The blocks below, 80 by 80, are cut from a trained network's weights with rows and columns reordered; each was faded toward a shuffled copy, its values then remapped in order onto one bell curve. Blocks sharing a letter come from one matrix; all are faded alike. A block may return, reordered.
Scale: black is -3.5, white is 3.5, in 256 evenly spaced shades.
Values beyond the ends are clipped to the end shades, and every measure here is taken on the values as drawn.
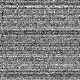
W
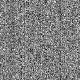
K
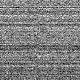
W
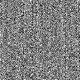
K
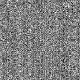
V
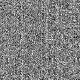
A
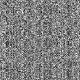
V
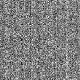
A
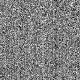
K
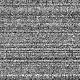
W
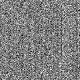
K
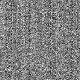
V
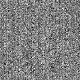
A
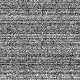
W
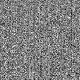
K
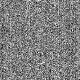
K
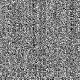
V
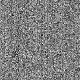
K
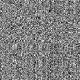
V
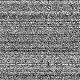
W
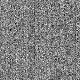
K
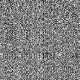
V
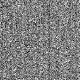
K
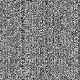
V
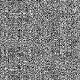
V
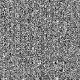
A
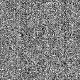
K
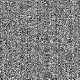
K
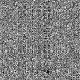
V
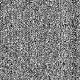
A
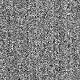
K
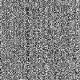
V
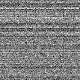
W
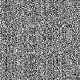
V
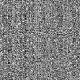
V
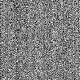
K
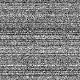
W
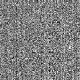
A
